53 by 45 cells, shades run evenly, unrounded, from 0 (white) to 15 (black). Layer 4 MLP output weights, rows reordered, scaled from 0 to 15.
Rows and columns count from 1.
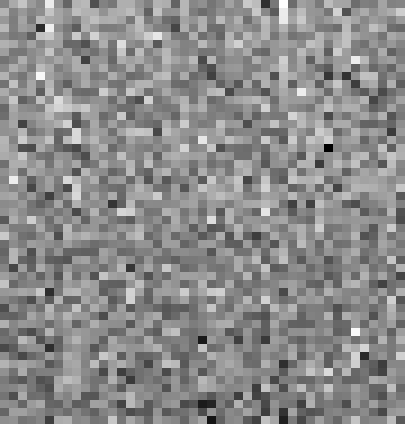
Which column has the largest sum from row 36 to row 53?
32
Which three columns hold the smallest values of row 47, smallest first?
37, 35, 39
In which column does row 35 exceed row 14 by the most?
7
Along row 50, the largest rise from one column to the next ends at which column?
29
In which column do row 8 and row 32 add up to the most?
10
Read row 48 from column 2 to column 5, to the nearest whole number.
9 10 8 10
